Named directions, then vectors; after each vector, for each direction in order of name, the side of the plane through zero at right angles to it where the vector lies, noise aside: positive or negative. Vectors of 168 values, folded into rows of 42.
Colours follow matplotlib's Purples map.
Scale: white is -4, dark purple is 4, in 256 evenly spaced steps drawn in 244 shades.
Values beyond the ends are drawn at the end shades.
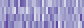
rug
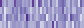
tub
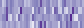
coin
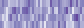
negative, negative, positive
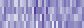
positive, negative, negative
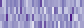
positive, positive, positive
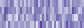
positive, negative, negative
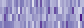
positive, positive, negative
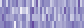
negative, positive, negative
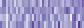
negative, negative, negative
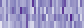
positive, negative, positive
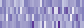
negative, negative, negative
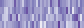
negative, negative, positive
